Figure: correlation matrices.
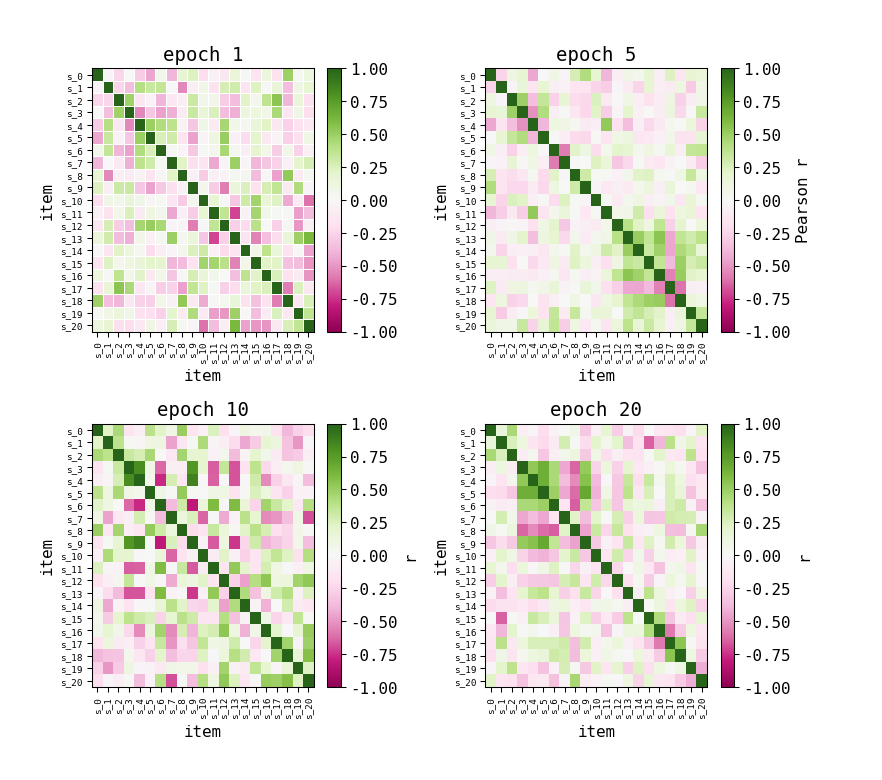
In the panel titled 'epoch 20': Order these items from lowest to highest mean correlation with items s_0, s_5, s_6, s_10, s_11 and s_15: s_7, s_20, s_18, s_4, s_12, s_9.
s_12, s_7, s_20, s_18, s_9, s_4
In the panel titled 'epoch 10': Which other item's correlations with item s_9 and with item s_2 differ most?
s_6
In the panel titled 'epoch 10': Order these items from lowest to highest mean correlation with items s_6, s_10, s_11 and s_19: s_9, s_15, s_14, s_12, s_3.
s_9, s_3, s_15, s_14, s_12
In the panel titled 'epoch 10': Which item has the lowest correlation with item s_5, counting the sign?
s_18
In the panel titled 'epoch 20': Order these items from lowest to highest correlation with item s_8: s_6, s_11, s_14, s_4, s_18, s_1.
s_6, s_4, s_18, s_11, s_14, s_1
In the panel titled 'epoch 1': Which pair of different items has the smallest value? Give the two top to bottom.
s_11, s_13
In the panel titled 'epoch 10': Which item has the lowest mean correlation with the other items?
s_7
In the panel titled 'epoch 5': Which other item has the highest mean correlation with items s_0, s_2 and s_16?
s_13
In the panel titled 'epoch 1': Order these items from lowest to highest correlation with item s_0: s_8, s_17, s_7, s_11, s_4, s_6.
s_7, s_4, s_17, s_11, s_6, s_8
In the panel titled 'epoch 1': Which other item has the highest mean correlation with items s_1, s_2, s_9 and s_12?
s_17
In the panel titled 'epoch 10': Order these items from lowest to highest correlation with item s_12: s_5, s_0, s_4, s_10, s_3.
s_0, s_4, s_5, s_10, s_3
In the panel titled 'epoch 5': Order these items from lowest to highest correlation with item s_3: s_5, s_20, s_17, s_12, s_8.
s_8, s_12, s_17, s_20, s_5
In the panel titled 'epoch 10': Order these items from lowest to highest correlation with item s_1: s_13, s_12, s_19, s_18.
s_19, s_18, s_13, s_12
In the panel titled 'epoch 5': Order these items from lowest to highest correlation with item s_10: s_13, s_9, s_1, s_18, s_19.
s_1, s_18, s_9, s_13, s_19
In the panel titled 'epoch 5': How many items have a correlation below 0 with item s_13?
5
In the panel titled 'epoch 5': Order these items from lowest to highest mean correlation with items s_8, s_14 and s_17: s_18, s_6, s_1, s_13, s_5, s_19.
s_1, s_5, s_18, s_13, s_6, s_19
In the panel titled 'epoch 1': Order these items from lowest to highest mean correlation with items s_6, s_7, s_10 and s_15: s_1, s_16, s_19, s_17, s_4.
s_19, s_17, s_16, s_1, s_4
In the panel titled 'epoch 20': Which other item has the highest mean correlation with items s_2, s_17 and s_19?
s_1
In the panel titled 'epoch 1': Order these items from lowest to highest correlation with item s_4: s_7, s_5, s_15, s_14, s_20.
s_20, s_14, s_15, s_7, s_5
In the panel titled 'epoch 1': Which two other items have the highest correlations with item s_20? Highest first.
s_13, s_19
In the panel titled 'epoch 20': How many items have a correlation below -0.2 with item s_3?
5
